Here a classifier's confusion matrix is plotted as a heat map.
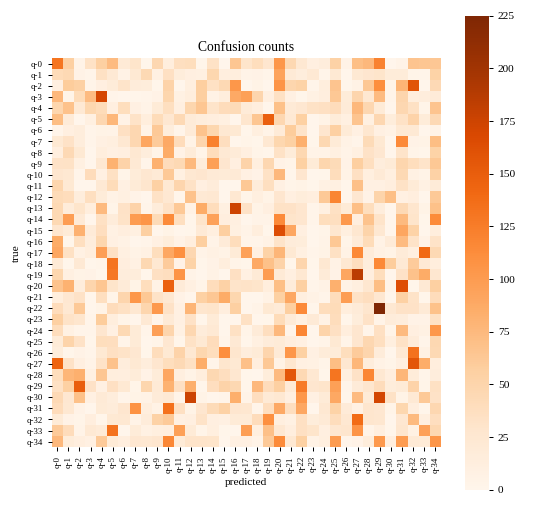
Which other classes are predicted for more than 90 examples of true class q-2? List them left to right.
q-16, q-20, q-29, q-32
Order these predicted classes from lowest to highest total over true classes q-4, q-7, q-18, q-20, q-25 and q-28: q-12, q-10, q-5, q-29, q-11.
q-11, q-12, q-5, q-29, q-10
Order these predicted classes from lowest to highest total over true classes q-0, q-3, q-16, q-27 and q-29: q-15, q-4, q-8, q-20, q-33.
q-8, q-15, q-33, q-20, q-4
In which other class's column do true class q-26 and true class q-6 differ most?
q-32
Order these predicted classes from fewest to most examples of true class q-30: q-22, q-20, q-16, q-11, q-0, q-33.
q-11, q-20, q-0, q-33, q-16, q-22
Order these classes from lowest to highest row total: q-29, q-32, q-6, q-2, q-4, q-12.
q-6, q-12, q-32, q-4, q-2, q-29
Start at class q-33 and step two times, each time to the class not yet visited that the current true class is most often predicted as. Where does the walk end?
q-19
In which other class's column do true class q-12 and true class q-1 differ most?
q-25
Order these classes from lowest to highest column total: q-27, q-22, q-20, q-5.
q-5, q-22, q-27, q-20
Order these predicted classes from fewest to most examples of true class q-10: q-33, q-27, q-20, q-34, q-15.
q-33, q-15, q-27, q-34, q-20
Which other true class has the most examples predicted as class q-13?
q-27
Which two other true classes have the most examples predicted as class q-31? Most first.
q-20, q-7
